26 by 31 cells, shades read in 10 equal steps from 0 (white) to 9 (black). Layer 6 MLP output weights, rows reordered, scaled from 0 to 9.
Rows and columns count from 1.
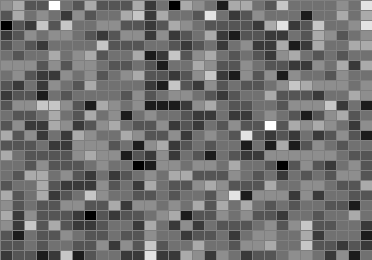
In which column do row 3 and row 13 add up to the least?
23
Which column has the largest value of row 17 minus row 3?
24
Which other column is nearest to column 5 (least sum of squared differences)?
28
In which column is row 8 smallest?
18
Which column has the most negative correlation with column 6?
1
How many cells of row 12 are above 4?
24
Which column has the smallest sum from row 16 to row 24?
26
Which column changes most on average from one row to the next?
15
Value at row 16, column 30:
6
